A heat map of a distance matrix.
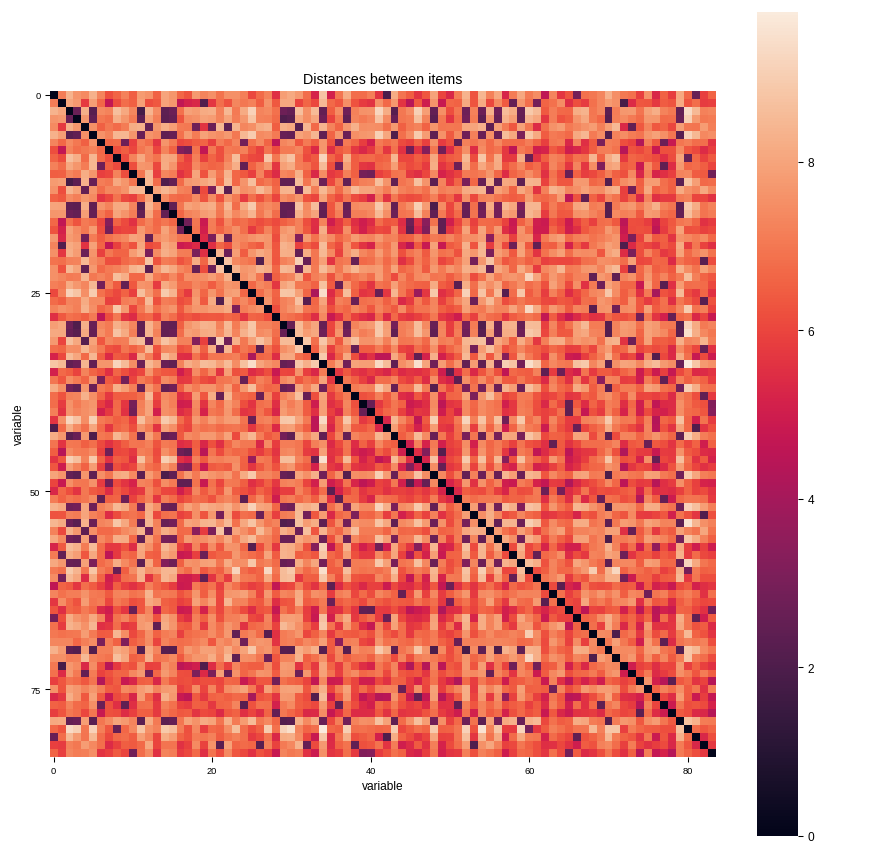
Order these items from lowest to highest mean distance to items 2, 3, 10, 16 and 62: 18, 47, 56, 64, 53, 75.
56, 64, 47, 53, 75, 18
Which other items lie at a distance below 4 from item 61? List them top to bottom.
1, 19, 58, 72
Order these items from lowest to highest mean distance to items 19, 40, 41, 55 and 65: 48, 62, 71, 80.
62, 80, 71, 48
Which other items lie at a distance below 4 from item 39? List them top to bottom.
10, 40, 65, 83
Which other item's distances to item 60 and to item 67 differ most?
13
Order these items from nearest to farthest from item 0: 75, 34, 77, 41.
41, 77, 75, 34
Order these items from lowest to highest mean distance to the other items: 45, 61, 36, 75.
45, 36, 61, 75
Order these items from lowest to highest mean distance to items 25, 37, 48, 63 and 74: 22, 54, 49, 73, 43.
43, 54, 49, 73, 22
